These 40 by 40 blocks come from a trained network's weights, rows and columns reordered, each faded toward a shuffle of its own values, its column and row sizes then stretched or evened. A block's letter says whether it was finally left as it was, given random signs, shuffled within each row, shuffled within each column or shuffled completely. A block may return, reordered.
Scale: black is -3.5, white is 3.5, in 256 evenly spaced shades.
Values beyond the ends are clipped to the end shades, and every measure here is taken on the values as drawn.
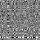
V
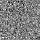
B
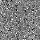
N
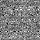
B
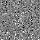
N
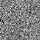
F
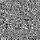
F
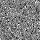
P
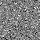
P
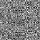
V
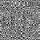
V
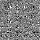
F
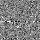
B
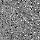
N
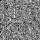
N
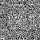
V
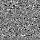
B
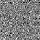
V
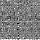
V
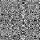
V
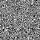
B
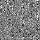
N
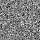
B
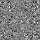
F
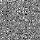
F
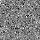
B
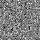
N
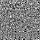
F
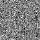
N
